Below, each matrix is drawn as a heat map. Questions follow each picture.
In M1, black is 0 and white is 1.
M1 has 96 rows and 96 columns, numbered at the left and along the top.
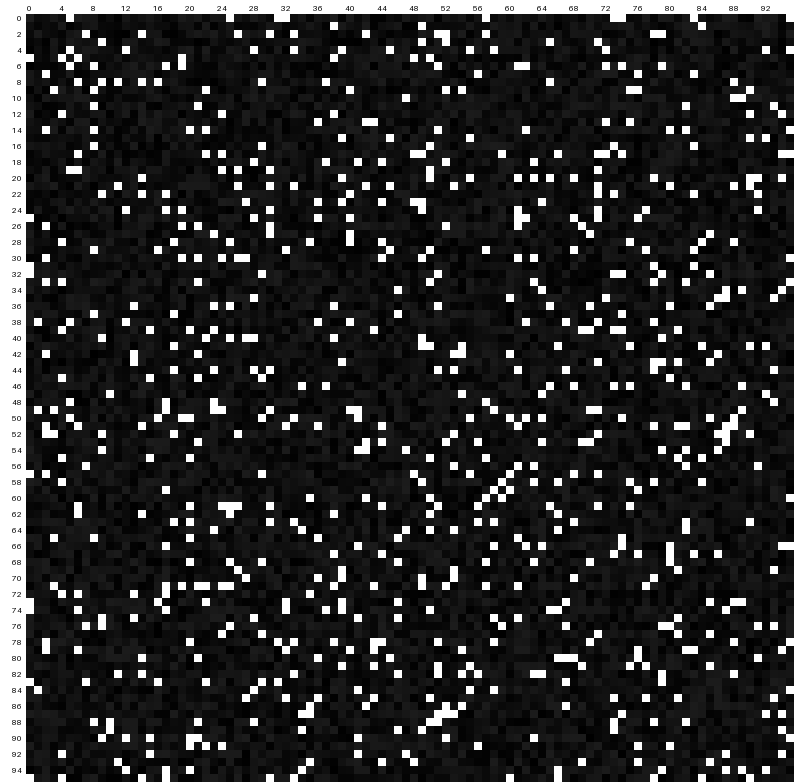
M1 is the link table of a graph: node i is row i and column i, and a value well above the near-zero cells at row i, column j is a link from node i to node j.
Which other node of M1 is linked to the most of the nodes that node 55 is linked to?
node 39
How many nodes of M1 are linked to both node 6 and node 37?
2
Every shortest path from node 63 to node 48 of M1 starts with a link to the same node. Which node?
node 68
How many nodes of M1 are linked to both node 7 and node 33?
1
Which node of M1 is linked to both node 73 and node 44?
node 67
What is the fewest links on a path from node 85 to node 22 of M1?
2
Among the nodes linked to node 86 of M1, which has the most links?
node 52
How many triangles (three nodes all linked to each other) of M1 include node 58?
0
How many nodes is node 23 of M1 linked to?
7
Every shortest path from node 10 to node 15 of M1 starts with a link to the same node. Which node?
node 47
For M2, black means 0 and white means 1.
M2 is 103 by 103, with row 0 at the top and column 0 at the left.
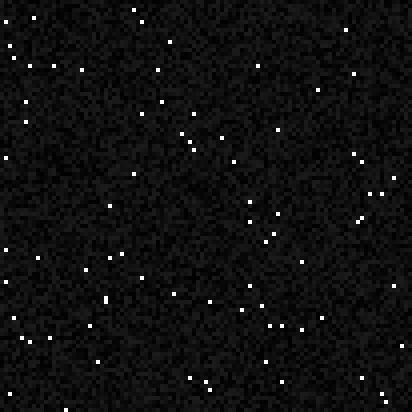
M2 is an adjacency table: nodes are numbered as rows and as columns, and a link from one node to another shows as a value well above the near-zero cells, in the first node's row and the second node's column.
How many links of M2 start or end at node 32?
1
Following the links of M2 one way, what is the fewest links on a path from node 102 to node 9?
3
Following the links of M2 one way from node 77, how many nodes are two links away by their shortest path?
1
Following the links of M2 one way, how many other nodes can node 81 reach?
8
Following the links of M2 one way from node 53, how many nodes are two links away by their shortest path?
1
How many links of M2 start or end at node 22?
2
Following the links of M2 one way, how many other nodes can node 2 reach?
2
